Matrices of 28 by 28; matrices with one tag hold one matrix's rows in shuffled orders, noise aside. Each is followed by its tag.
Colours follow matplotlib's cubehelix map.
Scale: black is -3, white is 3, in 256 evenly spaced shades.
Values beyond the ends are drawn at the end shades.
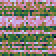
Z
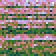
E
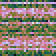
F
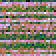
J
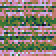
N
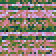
F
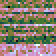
E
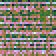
J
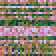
N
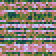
E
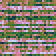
E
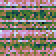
J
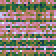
J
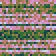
Z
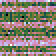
Z
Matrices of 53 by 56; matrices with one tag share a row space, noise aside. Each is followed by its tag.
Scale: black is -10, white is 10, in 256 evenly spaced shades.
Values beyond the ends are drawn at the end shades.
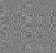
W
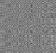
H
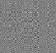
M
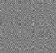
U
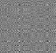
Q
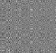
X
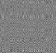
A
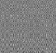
A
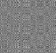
Q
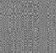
M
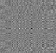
H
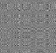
Q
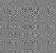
M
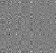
X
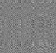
U
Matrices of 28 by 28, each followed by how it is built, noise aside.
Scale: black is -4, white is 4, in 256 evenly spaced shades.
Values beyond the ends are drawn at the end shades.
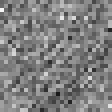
Hankel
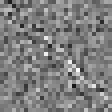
banded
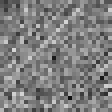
Hankel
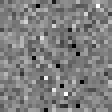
sparse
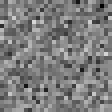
noise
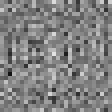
low rank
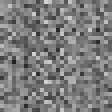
repeating rows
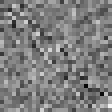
banded
